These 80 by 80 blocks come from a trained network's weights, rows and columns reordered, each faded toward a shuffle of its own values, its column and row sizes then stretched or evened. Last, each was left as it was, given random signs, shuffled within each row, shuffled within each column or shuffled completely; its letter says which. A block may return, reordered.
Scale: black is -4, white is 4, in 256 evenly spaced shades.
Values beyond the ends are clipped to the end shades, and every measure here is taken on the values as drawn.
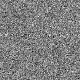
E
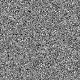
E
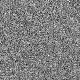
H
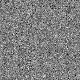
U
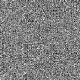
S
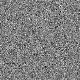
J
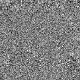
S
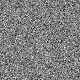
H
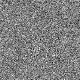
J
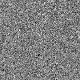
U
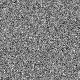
H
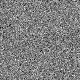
H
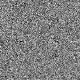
J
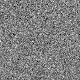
E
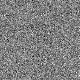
J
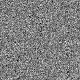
U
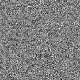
S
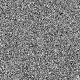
E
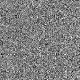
S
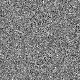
U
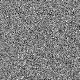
J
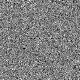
E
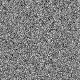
H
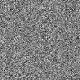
S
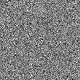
U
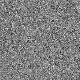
J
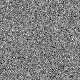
E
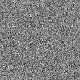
S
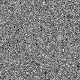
H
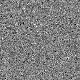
E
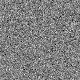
E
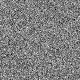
H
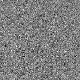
S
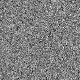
U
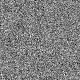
H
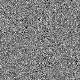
S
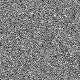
E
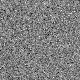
H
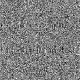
S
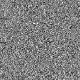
S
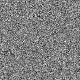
E
